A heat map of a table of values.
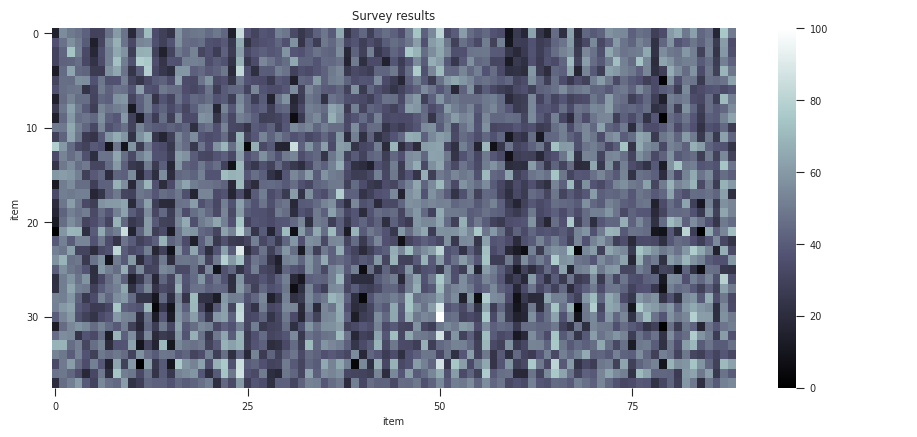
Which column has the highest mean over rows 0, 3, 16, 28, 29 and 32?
50
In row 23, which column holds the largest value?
24
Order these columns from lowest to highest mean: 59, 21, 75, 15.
15, 59, 75, 21
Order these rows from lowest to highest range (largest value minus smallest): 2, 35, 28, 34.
34, 2, 28, 35
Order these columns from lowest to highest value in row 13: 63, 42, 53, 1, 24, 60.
63, 60, 53, 42, 1, 24
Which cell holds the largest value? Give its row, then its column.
30, 50
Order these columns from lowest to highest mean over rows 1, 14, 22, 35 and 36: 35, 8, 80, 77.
77, 35, 80, 8
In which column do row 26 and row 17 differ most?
31
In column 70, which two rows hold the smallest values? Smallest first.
20, 35
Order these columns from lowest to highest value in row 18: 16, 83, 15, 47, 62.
15, 83, 62, 16, 47
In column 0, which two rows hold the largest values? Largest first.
12, 33
